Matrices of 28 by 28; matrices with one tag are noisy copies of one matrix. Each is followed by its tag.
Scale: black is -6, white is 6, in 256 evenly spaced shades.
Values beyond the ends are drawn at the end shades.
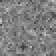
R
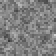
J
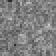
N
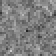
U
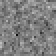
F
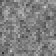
U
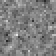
J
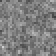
R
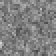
F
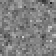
J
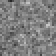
N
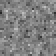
U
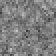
U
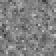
J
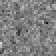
F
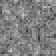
U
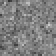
N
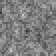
U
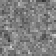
J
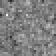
N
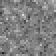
U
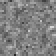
J
